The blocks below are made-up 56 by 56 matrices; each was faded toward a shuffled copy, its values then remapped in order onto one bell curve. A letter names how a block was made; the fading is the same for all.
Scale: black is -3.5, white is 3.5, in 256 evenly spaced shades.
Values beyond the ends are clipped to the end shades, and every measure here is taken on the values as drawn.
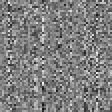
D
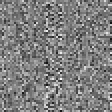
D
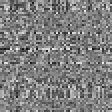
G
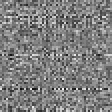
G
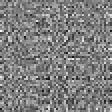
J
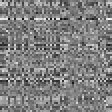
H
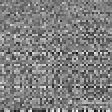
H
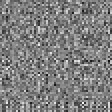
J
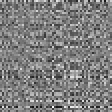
H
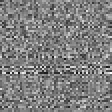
G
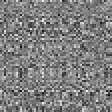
J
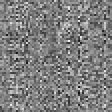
D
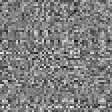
G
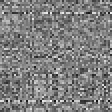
G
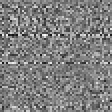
G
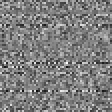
G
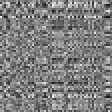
H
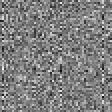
D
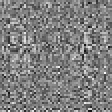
J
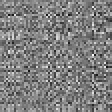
J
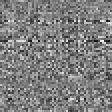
G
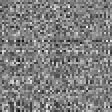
J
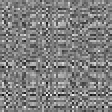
H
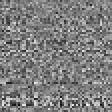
G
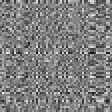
H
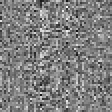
D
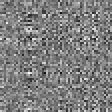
J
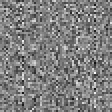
D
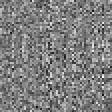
D
